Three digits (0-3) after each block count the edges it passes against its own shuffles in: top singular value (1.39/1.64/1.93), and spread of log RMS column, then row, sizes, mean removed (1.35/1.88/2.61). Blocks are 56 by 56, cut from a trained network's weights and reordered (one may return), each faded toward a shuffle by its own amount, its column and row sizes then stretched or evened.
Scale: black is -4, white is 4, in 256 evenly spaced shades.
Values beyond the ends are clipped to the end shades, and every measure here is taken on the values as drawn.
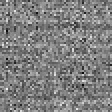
1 2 0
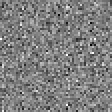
1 2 1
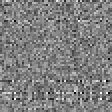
3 0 2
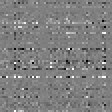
2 2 3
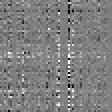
3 3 1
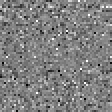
1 0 1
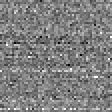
1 0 2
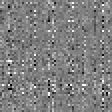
0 3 2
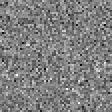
0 0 0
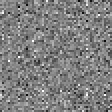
1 2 1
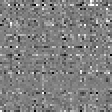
1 2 3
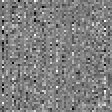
0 3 0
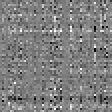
2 3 1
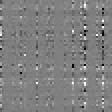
3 3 1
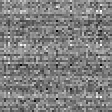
3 2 0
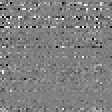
1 1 3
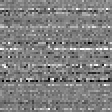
3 0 3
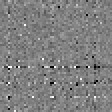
3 1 1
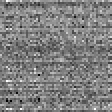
3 2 0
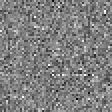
0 1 0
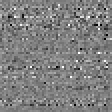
0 1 3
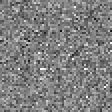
0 0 1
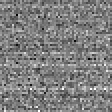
2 0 1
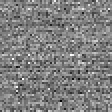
1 1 1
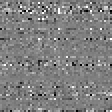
1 1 3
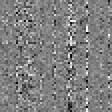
2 3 0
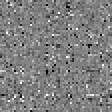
2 2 1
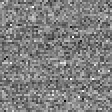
0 0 0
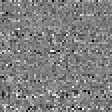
0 1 3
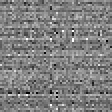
3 2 1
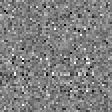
2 1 1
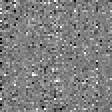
1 2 0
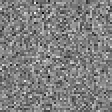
1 0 1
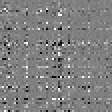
2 3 3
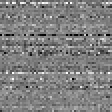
3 0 3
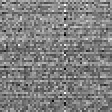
3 1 0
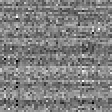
3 2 0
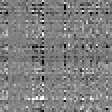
3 3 2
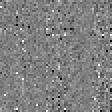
1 2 0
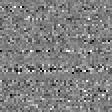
0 0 3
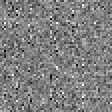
0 2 0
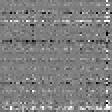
3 2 3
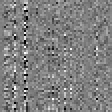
3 3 0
